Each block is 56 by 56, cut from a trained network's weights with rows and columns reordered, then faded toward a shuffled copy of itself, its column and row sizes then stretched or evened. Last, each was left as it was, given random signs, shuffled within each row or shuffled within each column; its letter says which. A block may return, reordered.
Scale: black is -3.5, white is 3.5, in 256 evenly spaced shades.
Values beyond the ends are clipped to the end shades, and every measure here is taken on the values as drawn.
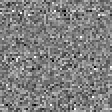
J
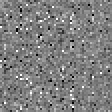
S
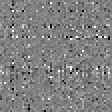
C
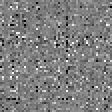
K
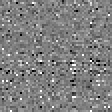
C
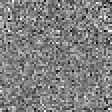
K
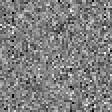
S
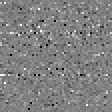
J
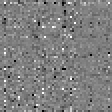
K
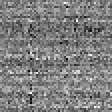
C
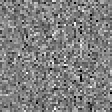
S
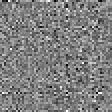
C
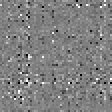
C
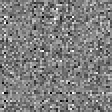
K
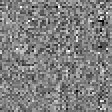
C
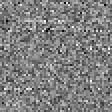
J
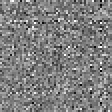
K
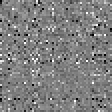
C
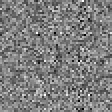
K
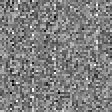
S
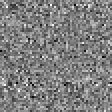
J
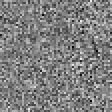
S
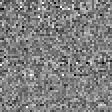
J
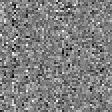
S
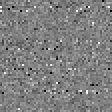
J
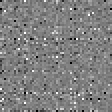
K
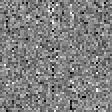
S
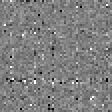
K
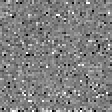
J
